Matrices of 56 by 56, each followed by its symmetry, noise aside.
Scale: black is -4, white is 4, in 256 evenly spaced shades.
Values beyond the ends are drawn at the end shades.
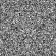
mirrored left to right.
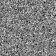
antisymmetric.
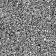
antisymmetric.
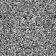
mirrored left to right.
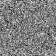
same after a half turn.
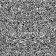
mirrored left to right.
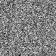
no symmetry.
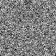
mirrored left to right.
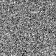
no symmetry.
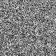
antisymmetric.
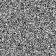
no symmetry.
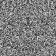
mirrored left to right.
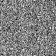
mirrored top to bottom.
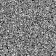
no symmetry.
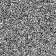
no symmetry.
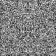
mirrored left to right.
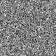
same after a half turn.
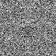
mirrored left to right.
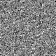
same after a half turn.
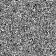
mirrored top to bottom.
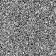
mirrored top to bottom.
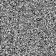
no symmetry.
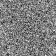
same after a half turn.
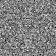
mirrored left to right.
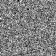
antisymmetric.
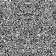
mirrored left to right.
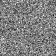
no symmetry.
